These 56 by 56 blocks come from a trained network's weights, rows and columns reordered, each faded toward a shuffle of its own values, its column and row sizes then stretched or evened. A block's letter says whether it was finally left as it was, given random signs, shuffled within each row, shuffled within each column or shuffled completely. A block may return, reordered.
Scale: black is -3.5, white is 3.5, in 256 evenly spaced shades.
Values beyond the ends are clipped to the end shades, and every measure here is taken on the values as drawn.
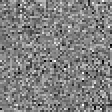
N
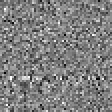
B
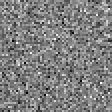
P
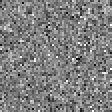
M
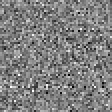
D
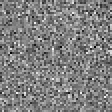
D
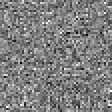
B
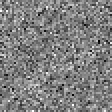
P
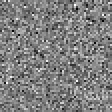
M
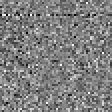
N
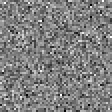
D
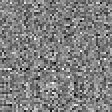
B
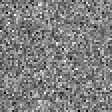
P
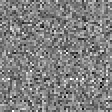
N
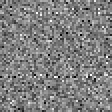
D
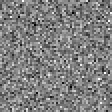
P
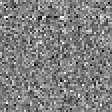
N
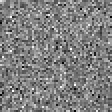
M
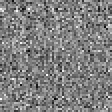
B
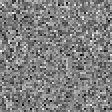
D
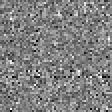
N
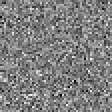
D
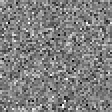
D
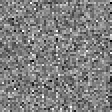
M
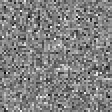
N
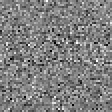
D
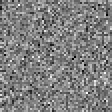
M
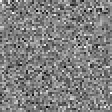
D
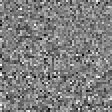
N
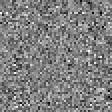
B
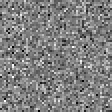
M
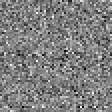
D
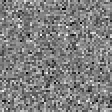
D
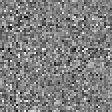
B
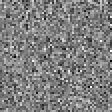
N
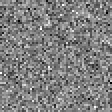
P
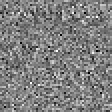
D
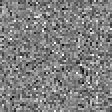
M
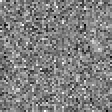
M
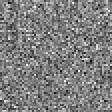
P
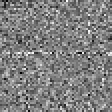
B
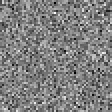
N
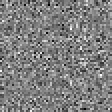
B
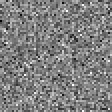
P
